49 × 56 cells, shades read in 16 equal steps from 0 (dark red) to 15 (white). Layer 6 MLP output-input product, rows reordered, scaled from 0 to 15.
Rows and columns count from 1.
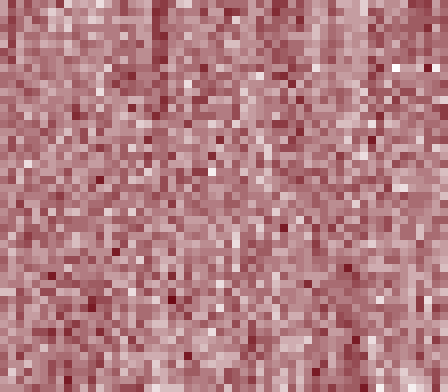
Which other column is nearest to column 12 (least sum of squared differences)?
41
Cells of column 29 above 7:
21
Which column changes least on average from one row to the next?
52
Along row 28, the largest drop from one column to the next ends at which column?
39
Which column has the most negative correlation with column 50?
4
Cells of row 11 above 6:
34
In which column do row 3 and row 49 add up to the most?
13
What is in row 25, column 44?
10
